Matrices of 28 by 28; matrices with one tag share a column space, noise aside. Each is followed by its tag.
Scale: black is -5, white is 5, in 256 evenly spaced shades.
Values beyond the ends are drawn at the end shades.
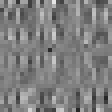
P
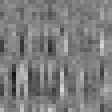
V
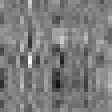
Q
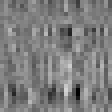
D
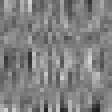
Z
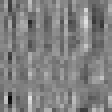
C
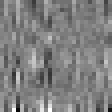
Z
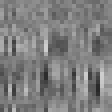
V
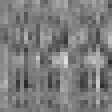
Q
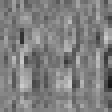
Q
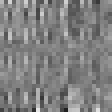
P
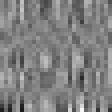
Z
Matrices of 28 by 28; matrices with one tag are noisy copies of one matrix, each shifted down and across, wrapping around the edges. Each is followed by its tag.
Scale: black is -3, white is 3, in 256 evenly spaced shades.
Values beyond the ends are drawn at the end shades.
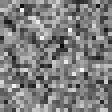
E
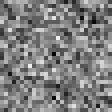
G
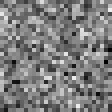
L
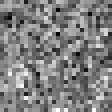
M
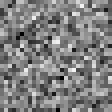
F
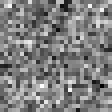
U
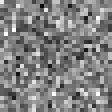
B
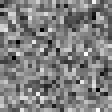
F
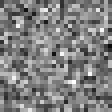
U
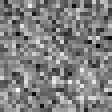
L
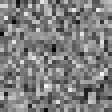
F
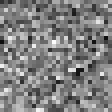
U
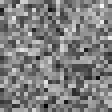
M
